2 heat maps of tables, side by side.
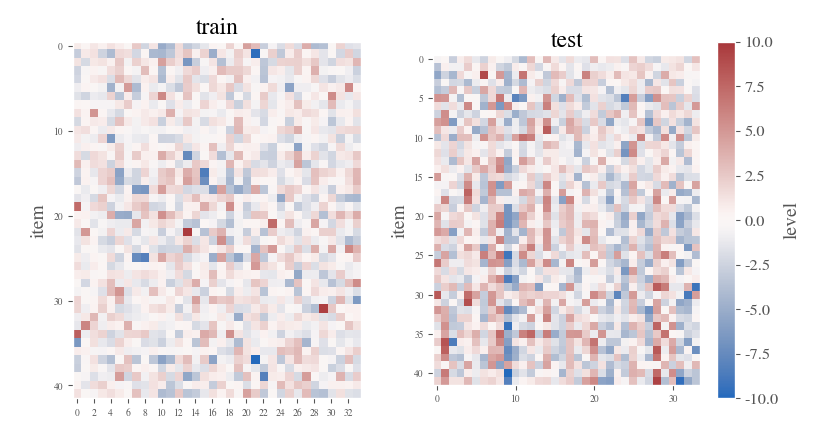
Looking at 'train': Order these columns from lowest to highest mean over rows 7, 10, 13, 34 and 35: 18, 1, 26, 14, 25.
14, 1, 18, 25, 26
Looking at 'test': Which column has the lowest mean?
9
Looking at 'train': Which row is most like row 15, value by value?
16
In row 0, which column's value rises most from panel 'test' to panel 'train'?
27
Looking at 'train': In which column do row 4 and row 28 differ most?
33
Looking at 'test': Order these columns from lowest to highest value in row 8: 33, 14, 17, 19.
19, 33, 17, 14
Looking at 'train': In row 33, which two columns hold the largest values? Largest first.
1, 6
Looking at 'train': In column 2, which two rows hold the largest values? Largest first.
8, 32
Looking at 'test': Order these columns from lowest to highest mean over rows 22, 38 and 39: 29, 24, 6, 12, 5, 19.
6, 24, 19, 5, 29, 12
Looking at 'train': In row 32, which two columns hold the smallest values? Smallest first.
19, 22
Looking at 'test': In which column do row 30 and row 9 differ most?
5
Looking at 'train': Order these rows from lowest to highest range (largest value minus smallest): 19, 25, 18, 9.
9, 18, 19, 25
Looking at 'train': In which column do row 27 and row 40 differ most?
26
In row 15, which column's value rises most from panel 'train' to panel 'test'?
15
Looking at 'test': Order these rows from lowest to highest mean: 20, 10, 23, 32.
32, 20, 23, 10
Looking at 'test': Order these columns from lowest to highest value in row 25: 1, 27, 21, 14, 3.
27, 14, 3, 21, 1
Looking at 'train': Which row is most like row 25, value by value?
17
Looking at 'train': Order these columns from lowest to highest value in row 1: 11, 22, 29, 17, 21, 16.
21, 16, 11, 29, 22, 17
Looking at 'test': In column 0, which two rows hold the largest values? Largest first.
30, 26
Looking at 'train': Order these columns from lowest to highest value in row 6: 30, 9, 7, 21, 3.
7, 3, 21, 9, 30
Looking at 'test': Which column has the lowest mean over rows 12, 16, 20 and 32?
24
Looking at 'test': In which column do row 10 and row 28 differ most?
10
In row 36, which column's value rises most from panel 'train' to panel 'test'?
1
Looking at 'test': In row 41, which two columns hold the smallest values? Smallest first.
31, 9
